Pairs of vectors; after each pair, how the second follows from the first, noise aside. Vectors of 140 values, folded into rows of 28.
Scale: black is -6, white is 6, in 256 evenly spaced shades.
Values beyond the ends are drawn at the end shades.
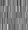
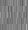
wrapped around, shrunk.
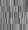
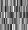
wrapped around, negated, scaled up.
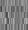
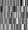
wrapped around, negated, scaled up.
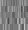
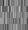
reversed, negated.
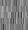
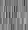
reversed.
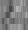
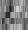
scaled up.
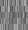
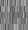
copied.
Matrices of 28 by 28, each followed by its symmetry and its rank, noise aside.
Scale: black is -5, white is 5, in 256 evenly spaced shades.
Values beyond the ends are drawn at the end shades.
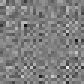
symmetric, rank four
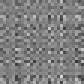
antisymmetric, rank two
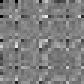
symmetric, rank two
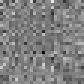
no symmetry, rank four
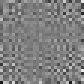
antisymmetric, rank two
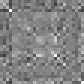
symmetric, rank four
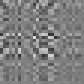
no symmetry, rank two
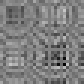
symmetric, rank two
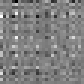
antisymmetric, rank two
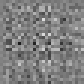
antisymmetric, rank four
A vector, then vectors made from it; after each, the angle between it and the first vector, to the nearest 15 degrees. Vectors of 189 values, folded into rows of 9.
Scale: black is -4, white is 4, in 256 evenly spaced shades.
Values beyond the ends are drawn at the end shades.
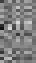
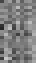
30 degrees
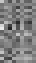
165 degrees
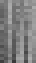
105 degrees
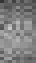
45 degrees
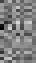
15 degrees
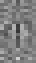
135 degrees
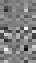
75 degrees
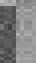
105 degrees
